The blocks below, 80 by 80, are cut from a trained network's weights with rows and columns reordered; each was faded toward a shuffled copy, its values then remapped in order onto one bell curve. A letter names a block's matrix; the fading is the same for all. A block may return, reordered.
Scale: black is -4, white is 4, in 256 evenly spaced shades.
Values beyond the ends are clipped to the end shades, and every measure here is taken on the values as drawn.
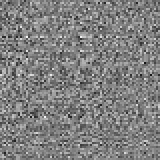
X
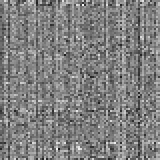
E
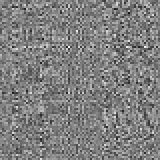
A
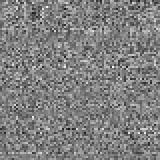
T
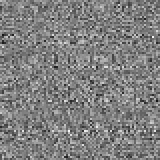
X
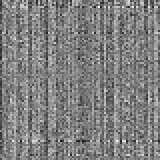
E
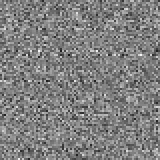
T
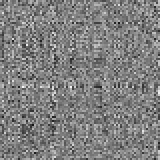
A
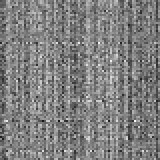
E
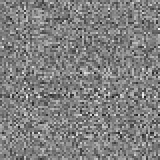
X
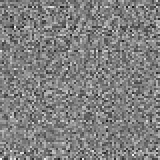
X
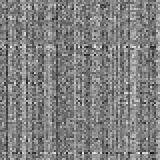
E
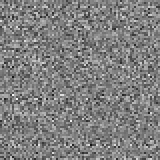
T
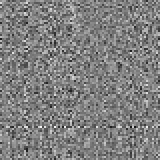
A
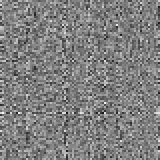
A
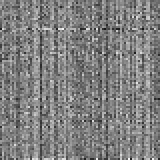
E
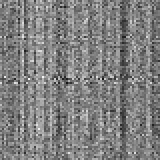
E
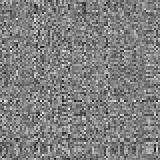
A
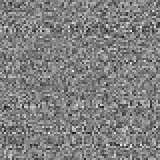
X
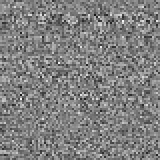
T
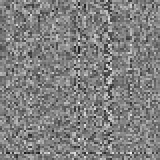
A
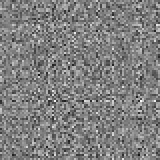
A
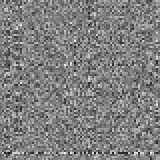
A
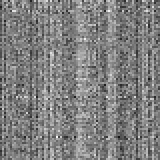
E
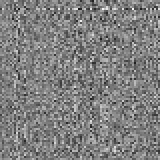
A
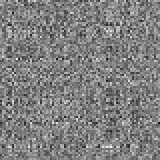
X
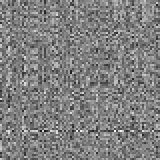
A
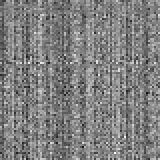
E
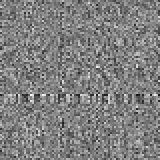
A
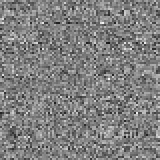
X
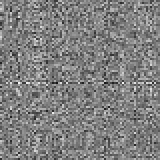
A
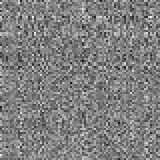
A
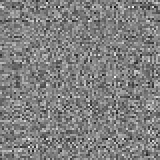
X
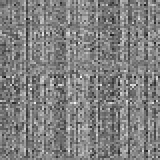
E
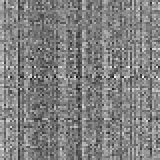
E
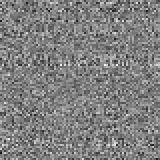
X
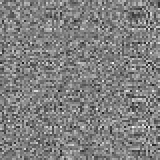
X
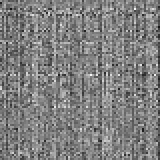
E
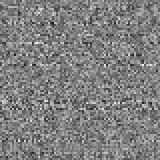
T
